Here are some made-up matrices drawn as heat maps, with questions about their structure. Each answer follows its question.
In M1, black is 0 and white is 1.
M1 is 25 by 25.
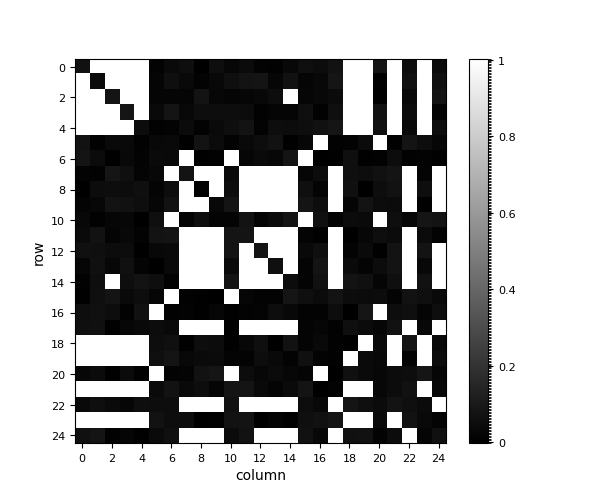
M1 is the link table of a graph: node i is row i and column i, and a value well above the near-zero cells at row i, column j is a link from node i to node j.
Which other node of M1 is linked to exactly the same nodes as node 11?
node 24
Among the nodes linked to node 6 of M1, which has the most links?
node 7
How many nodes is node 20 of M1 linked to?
3
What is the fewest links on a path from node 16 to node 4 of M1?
7
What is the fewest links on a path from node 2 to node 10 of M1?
4
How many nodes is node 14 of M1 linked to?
10
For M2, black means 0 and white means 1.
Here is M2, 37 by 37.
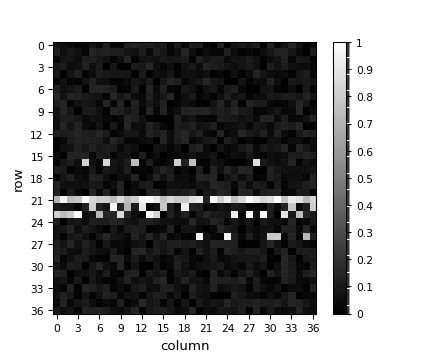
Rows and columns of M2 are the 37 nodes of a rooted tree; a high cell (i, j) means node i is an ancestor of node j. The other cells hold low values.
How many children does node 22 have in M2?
8
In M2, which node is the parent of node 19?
16
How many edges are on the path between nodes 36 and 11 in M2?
4
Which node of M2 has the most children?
23
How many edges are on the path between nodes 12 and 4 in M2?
4
